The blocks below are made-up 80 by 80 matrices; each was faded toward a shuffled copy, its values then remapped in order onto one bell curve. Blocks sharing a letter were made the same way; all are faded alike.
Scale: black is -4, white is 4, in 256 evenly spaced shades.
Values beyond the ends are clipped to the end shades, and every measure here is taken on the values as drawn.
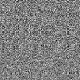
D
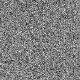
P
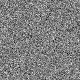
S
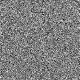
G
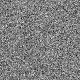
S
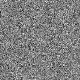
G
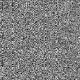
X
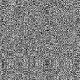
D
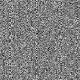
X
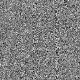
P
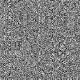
X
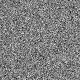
S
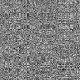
D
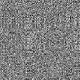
D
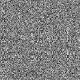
X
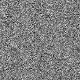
G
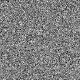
G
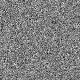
S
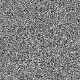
G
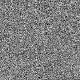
G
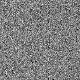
P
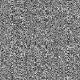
X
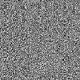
X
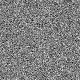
S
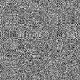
D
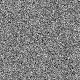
S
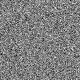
S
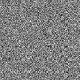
D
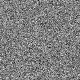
S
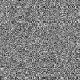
D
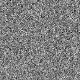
G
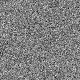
S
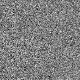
G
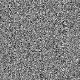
P
